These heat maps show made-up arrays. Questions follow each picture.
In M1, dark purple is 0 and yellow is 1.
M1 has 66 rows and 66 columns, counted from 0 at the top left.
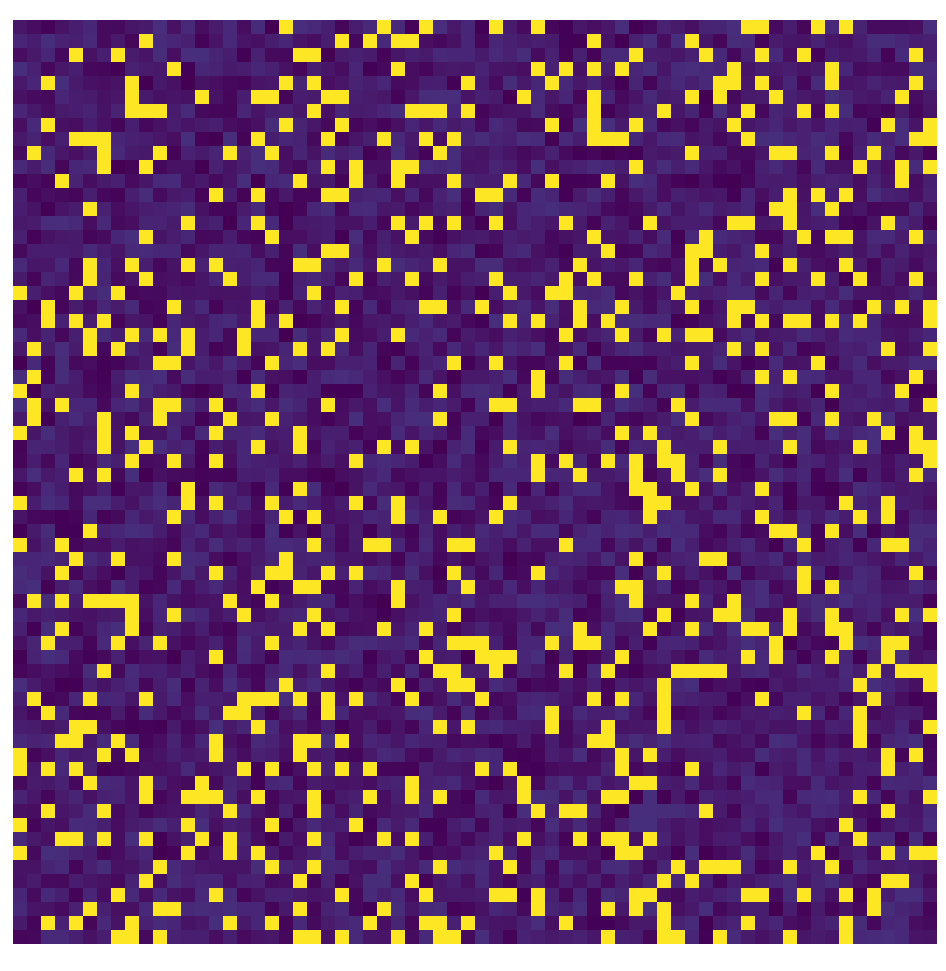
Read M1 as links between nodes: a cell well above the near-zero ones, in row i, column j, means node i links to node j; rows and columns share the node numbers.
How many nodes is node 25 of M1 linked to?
5
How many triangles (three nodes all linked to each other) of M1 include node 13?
1
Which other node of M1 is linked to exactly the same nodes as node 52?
node 29
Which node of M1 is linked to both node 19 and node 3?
node 39
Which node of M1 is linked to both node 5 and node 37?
node 63
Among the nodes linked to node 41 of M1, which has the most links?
node 48
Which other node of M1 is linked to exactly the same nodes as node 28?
node 9
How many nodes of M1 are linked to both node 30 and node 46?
4
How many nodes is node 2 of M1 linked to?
9
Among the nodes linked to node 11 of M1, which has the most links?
node 20
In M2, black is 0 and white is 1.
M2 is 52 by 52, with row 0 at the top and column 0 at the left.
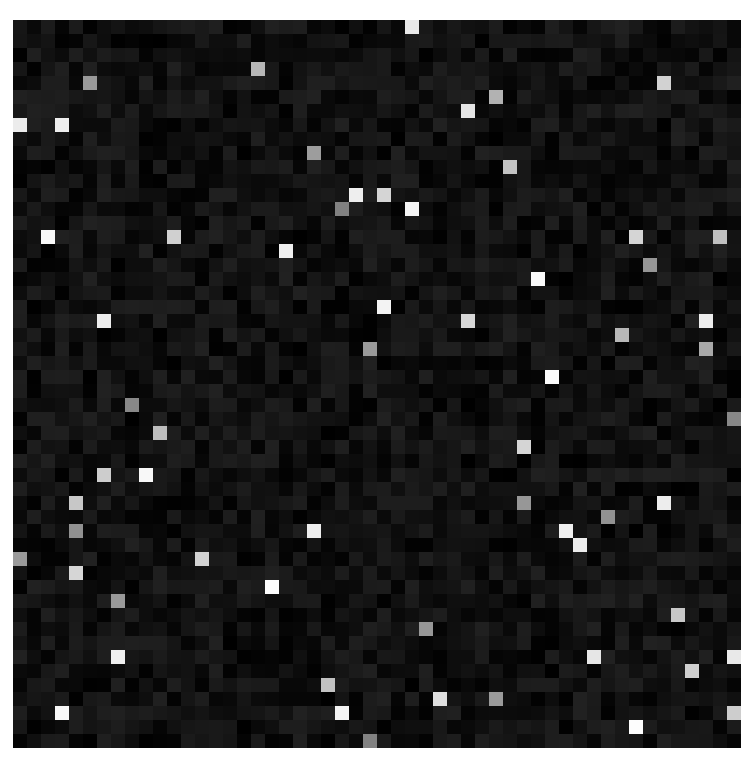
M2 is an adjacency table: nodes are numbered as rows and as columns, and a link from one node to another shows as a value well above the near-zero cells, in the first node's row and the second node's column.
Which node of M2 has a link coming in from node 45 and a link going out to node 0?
node 7
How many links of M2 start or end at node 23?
4
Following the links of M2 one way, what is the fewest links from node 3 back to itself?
4
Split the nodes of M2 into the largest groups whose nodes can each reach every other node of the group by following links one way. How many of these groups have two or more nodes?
5
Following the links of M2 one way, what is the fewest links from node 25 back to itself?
4
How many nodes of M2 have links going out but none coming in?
5
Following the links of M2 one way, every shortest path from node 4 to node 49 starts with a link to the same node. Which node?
node 5
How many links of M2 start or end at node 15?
4
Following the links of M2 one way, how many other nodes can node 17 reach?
12
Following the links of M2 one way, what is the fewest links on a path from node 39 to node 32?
6
